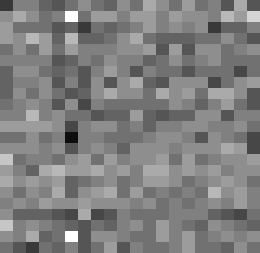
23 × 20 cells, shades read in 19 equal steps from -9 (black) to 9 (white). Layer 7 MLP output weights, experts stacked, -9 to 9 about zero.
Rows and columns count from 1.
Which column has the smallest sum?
7
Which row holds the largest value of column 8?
16
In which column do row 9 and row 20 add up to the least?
6
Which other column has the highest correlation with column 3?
2
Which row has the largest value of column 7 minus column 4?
20
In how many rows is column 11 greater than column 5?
14
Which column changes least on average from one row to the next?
10
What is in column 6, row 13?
-8
